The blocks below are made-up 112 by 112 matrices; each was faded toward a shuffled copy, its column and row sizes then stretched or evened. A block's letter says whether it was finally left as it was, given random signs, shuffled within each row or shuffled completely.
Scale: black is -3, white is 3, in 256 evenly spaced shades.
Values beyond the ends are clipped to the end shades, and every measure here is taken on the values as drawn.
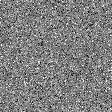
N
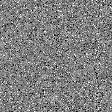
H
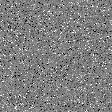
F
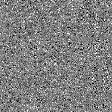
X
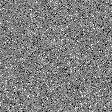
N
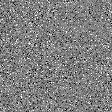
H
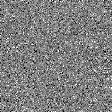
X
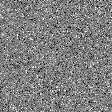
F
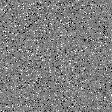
X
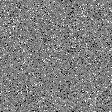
F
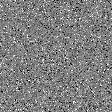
F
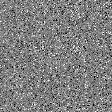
X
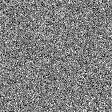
N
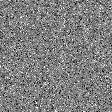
N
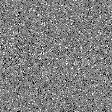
H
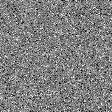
F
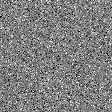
N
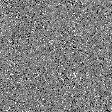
H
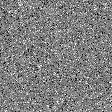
N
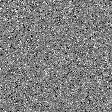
N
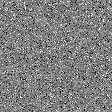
F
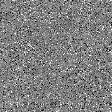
X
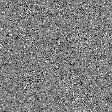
H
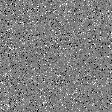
H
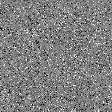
X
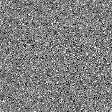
H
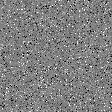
N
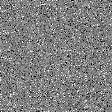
H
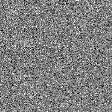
X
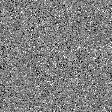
H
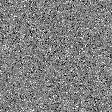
N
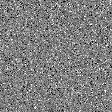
H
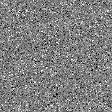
H
